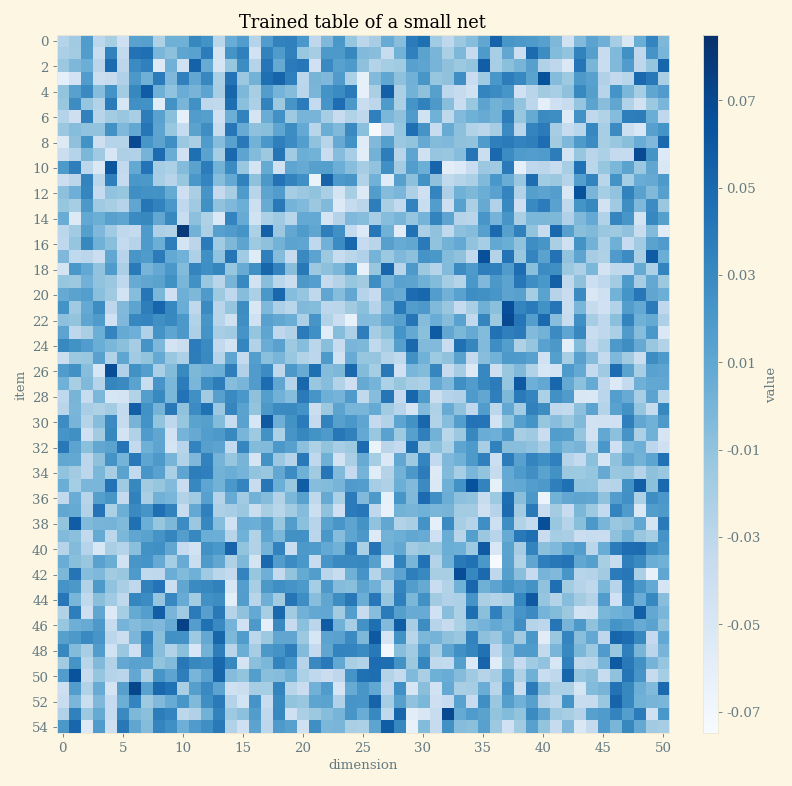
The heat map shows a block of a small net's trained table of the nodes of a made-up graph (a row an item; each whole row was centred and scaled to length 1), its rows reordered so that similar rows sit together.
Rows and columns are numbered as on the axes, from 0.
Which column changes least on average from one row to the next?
37
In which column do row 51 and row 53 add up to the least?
29
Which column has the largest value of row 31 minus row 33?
23
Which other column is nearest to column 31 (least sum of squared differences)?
43
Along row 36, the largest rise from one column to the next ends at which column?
28
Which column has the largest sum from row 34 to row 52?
47
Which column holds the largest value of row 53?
32
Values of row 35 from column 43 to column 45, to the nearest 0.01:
-0.01 -0.01 -0.03
